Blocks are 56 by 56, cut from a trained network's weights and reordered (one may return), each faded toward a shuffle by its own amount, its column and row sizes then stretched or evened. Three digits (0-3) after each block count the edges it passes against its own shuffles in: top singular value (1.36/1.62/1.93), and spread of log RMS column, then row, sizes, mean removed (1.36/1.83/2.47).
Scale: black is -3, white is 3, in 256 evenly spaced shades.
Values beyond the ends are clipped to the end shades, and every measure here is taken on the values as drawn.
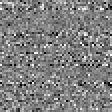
1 0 3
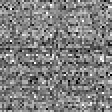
2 1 1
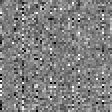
2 3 1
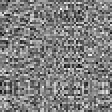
3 2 0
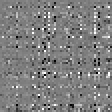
1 3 3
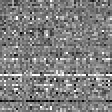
3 1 3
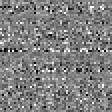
0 1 3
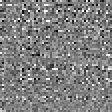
2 1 3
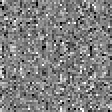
1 2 0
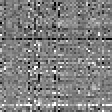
3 3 2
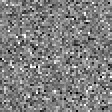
0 0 0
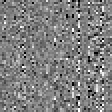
1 3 0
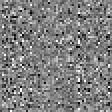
2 3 1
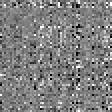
2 3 3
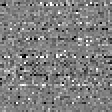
0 0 3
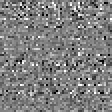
1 1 3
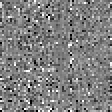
0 3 2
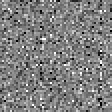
1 2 1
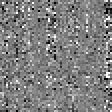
0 3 1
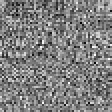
2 0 2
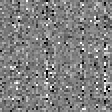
0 3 1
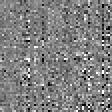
2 3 2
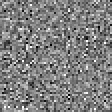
2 2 1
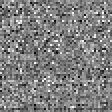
0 1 2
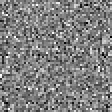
0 1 1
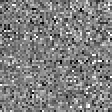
1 1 2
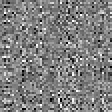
3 3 2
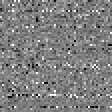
0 1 3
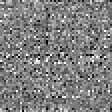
0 1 2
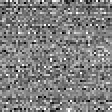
1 0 3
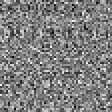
2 0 1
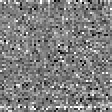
0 0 2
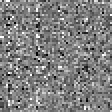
0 2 1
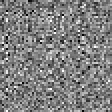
3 2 0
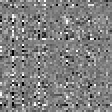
2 3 3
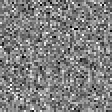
1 0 0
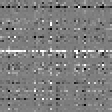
3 2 3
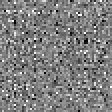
0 2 2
